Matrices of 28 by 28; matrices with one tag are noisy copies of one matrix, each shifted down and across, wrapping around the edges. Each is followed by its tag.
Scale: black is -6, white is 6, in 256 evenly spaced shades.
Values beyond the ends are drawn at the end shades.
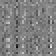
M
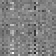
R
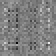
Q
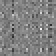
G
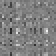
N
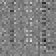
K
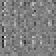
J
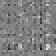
N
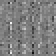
M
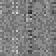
K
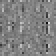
J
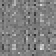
N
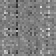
Q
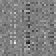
K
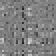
N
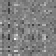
N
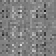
Q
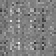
Q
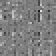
J
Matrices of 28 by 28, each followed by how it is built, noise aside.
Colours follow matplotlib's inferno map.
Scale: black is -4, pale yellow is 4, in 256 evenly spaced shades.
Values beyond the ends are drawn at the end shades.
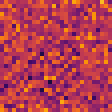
blocks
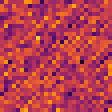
Hankel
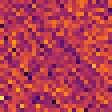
Toeplitz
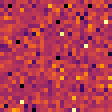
sparse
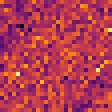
Hankel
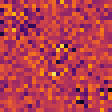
block diagonal
